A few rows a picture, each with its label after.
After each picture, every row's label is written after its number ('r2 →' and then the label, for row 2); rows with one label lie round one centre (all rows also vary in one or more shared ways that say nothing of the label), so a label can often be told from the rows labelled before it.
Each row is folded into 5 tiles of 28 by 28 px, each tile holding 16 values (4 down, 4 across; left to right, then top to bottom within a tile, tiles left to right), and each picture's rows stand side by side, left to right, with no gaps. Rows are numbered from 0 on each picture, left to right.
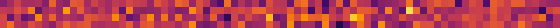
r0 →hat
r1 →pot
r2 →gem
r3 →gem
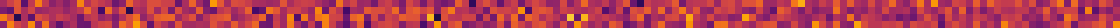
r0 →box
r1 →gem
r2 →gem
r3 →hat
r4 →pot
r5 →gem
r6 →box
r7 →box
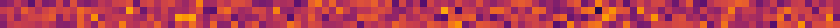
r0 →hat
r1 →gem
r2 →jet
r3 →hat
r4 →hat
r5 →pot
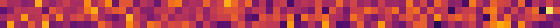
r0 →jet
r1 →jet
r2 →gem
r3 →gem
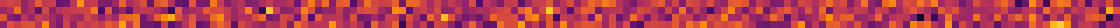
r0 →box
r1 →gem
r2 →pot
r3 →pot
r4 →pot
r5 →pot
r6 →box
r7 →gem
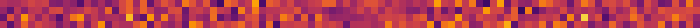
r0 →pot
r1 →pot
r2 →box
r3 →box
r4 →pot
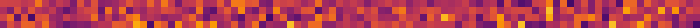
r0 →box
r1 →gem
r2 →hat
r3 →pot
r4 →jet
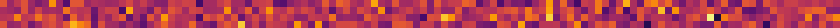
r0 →gem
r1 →pot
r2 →hat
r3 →pot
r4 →jet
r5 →box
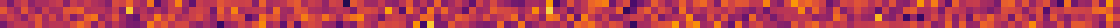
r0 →hat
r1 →jet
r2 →gem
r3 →hat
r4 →pot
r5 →jet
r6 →box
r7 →pot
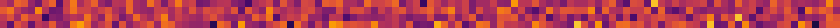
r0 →box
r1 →pot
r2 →pot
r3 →hat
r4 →hat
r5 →box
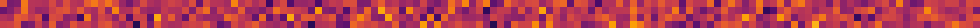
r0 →jet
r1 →jet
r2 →gem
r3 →pot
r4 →gem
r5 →gem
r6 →hat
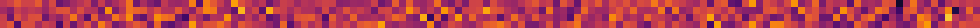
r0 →pot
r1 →jet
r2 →pot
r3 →hat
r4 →jet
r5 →box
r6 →box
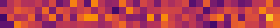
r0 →hat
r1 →pot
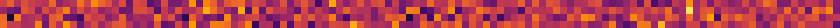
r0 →jet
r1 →jet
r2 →gem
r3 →pot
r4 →pot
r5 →hat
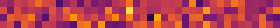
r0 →pot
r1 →jet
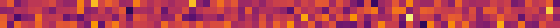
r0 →box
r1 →box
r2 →pot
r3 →hat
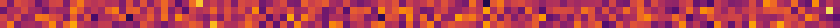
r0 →gem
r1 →gem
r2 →pot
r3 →gem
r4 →hat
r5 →hat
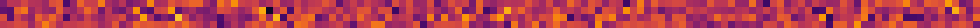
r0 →gem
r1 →box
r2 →pot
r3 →gem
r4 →hat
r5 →gem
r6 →jet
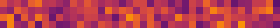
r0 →box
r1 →hat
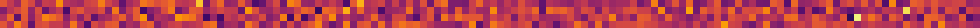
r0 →gem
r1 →gem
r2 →hat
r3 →gem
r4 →hat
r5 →hat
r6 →jet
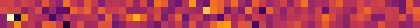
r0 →box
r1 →box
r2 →gem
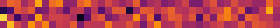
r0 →box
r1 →hat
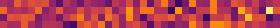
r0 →pot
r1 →gem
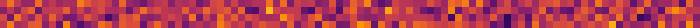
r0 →jet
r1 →hat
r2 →box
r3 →pot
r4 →pot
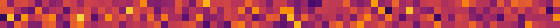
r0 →gem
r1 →jet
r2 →hat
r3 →box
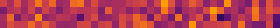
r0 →box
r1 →pot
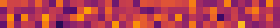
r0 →gem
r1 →pot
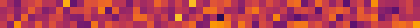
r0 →jet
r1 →box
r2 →hat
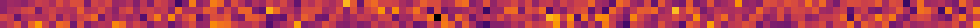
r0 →hat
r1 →gem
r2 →jet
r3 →box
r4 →gem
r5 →jet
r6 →gem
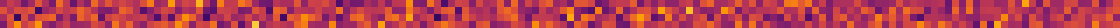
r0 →hat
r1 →gem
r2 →pot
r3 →hat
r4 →gem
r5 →jet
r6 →hat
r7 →pot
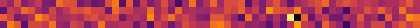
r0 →hat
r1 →gem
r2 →box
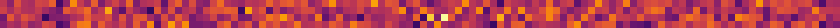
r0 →box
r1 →box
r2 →box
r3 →pot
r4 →jet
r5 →gem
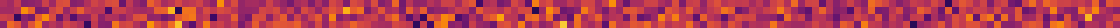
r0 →hat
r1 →hat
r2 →hat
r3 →pot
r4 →pot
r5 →hat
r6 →pot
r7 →box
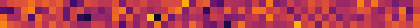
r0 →pot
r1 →pot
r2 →box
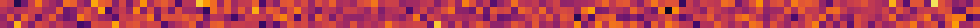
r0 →jet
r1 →gem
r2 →box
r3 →pot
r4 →hat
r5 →gem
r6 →gem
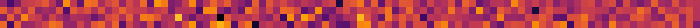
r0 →pot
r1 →box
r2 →box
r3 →pot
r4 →pot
